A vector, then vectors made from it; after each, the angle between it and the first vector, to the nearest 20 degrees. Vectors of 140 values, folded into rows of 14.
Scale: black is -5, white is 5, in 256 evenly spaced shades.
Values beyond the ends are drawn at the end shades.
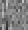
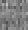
40 degrees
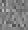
60 degrees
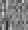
20 degrees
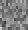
120 degrees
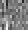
160 degrees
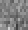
80 degrees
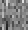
20 degrees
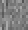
160 degrees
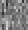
160 degrees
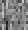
20 degrees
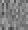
140 degrees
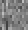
20 degrees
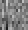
20 degrees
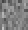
60 degrees
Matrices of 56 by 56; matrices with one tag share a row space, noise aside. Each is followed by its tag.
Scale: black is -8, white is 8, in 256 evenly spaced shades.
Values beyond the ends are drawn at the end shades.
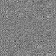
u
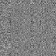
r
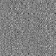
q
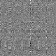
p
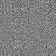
q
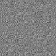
u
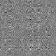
p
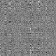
p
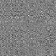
q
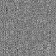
u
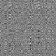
p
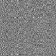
u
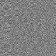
r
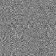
q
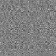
q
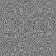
u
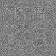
u
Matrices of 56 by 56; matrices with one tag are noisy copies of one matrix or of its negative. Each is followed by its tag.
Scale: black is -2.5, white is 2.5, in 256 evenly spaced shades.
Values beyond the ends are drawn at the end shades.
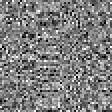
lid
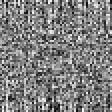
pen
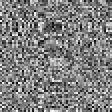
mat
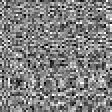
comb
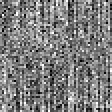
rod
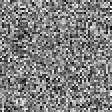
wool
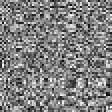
comb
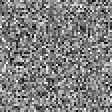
wool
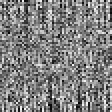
pen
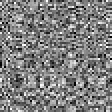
comb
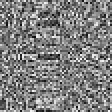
lid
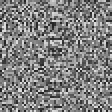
mat
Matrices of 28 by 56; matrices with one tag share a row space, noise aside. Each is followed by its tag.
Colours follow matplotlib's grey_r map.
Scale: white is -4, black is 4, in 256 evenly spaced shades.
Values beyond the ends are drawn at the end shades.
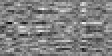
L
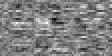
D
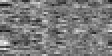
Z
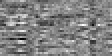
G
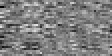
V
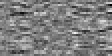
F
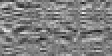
L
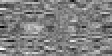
V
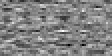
L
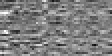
Z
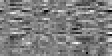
F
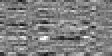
G
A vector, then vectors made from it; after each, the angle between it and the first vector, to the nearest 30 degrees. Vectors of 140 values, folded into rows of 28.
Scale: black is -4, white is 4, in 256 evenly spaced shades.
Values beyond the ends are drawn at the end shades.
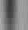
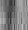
30 degrees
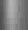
150 degrees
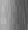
120 degrees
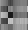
60 degrees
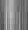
150 degrees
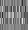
90 degrees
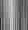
150 degrees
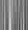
120 degrees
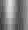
150 degrees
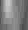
150 degrees
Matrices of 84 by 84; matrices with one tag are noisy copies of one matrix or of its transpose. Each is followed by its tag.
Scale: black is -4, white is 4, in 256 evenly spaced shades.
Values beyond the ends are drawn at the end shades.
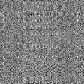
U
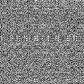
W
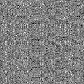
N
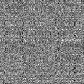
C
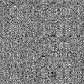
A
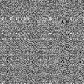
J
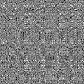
N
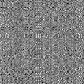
W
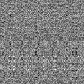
A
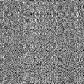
U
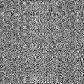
U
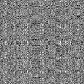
N
